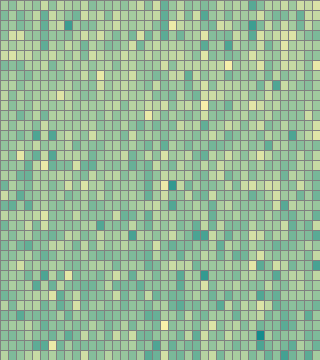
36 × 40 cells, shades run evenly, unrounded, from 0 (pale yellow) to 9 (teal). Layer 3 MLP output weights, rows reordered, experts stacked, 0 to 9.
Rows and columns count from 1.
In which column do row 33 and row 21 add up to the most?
36
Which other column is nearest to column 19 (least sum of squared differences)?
39
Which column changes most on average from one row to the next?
26
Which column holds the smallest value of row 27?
32
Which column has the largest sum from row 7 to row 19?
7
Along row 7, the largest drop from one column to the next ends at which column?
40
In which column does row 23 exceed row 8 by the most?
13
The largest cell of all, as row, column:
34, 33
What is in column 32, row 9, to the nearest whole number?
3
